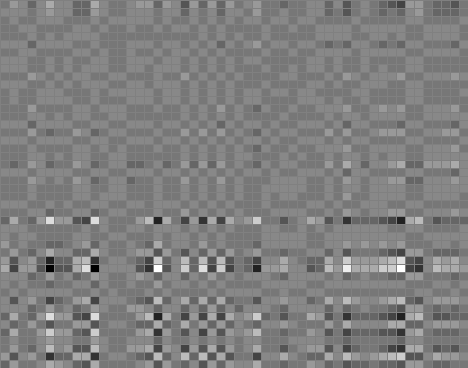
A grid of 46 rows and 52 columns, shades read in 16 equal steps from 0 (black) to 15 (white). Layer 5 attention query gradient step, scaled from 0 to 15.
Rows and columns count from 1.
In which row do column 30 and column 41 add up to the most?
34
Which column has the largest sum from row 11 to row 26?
39
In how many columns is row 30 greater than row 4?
8
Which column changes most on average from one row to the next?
45
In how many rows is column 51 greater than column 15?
19
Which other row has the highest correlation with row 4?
7
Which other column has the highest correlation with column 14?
13
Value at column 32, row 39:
6
